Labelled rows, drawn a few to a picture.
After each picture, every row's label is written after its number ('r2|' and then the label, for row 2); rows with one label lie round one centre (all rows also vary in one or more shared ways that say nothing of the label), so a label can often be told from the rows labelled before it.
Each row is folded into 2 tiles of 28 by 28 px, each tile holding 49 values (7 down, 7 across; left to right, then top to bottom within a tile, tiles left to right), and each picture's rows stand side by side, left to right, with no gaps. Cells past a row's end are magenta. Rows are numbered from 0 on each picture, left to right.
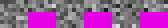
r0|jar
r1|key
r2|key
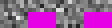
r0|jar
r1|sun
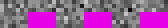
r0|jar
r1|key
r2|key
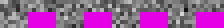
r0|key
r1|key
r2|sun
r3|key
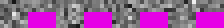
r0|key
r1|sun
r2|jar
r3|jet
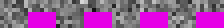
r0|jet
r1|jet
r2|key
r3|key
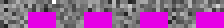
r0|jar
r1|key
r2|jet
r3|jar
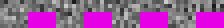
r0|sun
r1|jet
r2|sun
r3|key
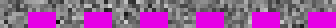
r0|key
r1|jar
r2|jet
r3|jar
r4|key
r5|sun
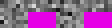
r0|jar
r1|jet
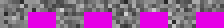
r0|key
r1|sun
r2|key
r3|key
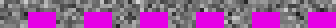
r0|jet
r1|jar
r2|jet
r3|key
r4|key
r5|sun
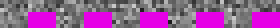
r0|key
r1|sun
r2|jar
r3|jar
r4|sun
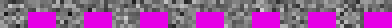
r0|key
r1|jet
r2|sun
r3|jet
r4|key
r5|jar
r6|key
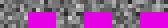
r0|key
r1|sun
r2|jet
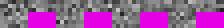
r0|key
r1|jar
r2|sun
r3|jet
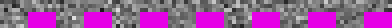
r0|jar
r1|jar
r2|sun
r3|jet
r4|key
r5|jar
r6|jet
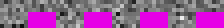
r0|sun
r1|key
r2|key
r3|sun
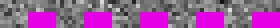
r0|key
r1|jet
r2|sun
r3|key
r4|sun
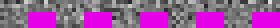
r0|jet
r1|key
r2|jet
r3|jet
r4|jet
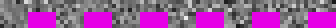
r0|jet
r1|key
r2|key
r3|jar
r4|sun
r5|key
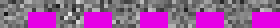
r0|key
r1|key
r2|key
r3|key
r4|key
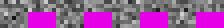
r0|jet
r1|key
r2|jet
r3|key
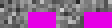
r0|key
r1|sun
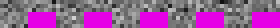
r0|key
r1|jar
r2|key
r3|key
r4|sun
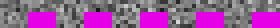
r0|key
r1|sun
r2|key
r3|key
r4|jet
